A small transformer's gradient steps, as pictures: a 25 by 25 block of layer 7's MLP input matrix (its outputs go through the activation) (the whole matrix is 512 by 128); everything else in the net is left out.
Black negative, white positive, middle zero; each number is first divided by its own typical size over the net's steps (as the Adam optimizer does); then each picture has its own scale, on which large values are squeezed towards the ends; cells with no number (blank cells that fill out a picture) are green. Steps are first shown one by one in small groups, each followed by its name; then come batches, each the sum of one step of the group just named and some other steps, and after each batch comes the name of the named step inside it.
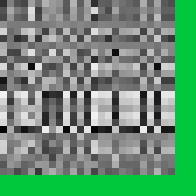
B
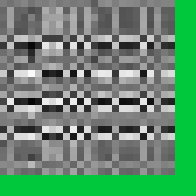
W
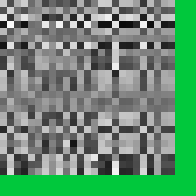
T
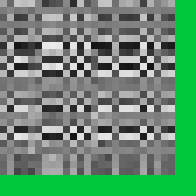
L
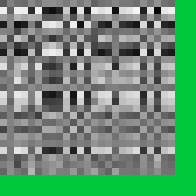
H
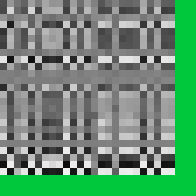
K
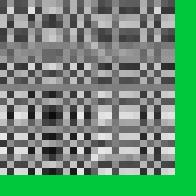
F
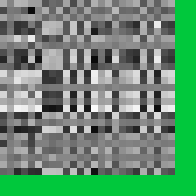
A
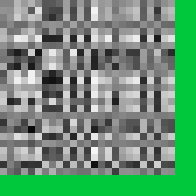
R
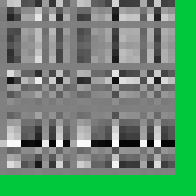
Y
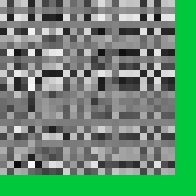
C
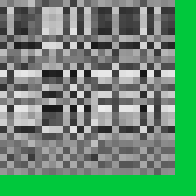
W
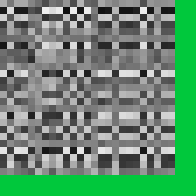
T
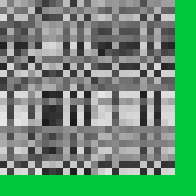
F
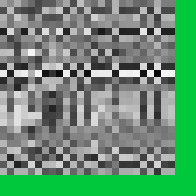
C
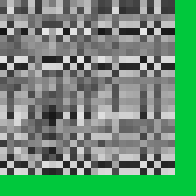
F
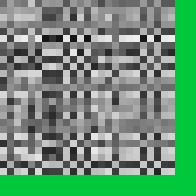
R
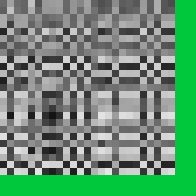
F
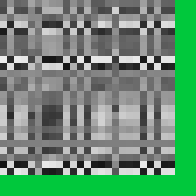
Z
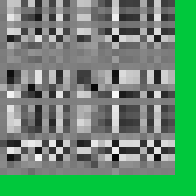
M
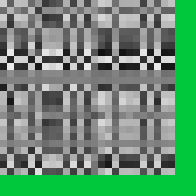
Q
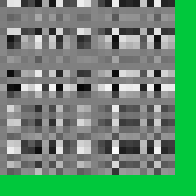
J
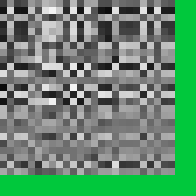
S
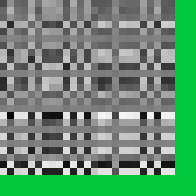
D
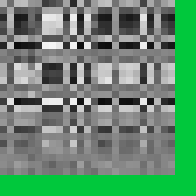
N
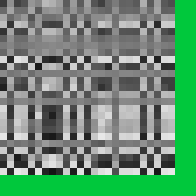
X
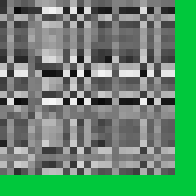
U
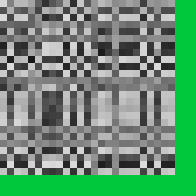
Q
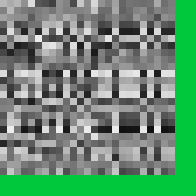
N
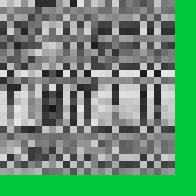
J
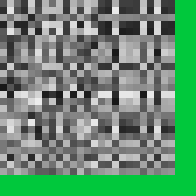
S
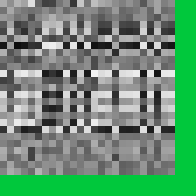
N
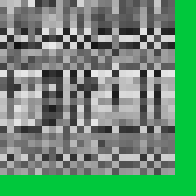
N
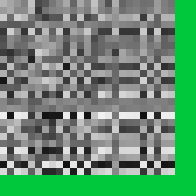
D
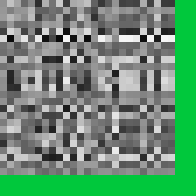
J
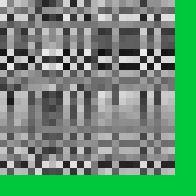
Q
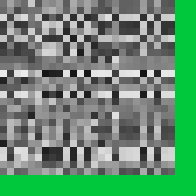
U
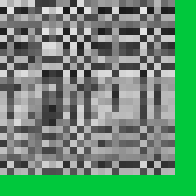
Z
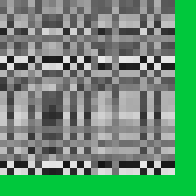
Z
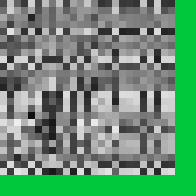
X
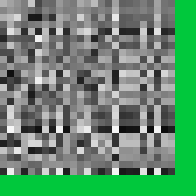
M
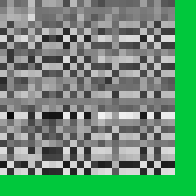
D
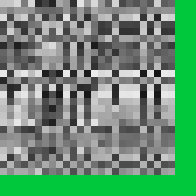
J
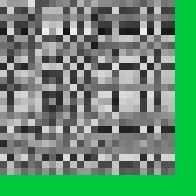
S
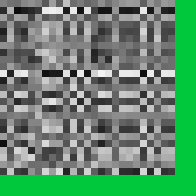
U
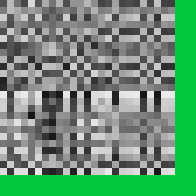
X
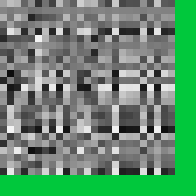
J
